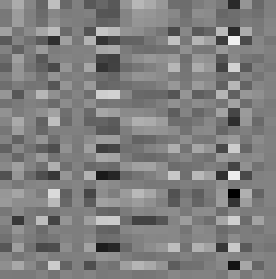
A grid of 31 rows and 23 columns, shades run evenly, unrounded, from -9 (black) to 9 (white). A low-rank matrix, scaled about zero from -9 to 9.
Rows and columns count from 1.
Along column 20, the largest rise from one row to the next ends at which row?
5
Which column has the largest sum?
2
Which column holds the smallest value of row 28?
9
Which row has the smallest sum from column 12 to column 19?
25
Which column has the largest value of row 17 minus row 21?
20
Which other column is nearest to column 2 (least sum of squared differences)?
13
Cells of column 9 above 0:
11
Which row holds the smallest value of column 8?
22
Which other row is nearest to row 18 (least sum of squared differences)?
6
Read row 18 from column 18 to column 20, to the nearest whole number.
-1 2 1
